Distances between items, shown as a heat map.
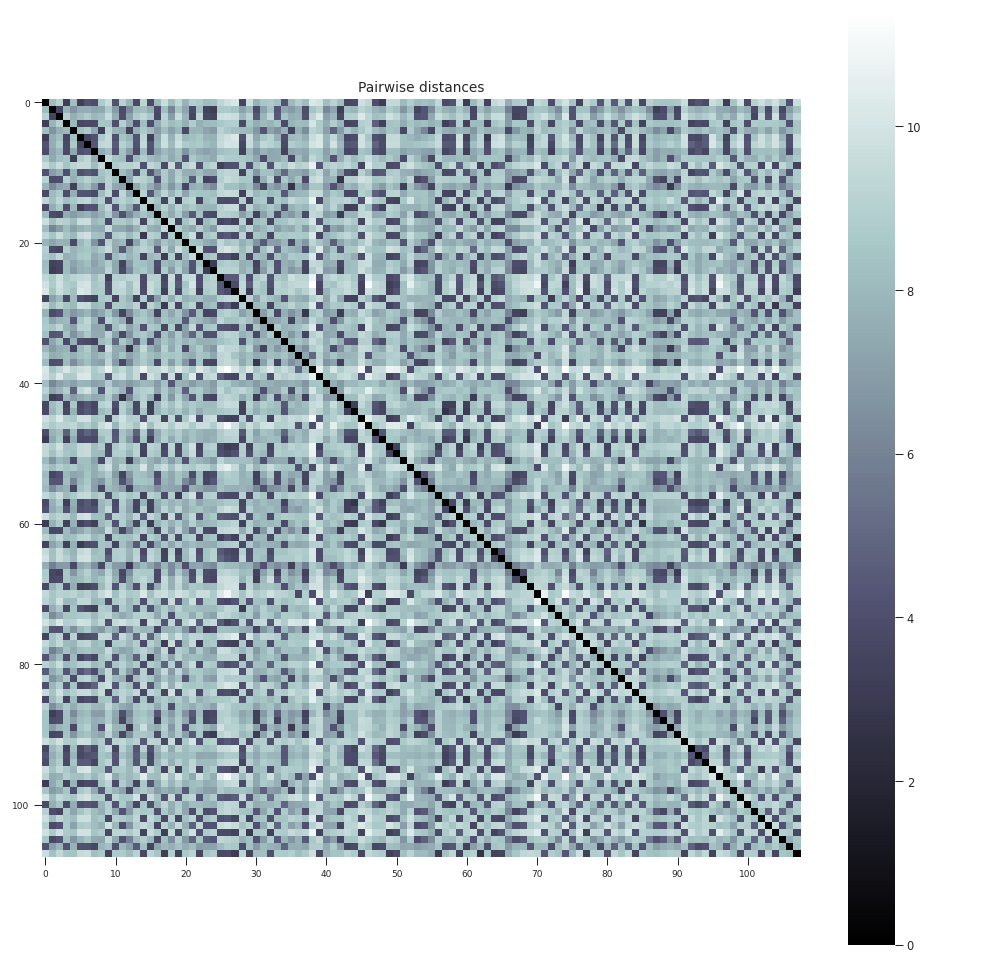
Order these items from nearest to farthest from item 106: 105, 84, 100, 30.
100, 30, 105, 84
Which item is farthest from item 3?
38
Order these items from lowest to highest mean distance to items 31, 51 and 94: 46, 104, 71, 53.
53, 71, 104, 46
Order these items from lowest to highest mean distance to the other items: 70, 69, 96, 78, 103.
69, 103, 78, 96, 70
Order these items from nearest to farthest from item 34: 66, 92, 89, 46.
92, 66, 89, 46
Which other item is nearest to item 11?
42
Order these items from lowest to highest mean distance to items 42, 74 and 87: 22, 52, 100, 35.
22, 35, 100, 52
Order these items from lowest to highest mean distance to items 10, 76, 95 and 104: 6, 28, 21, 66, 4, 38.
28, 6, 66, 4, 21, 38
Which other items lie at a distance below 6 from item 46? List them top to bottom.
36, 38, 52, 70, 96
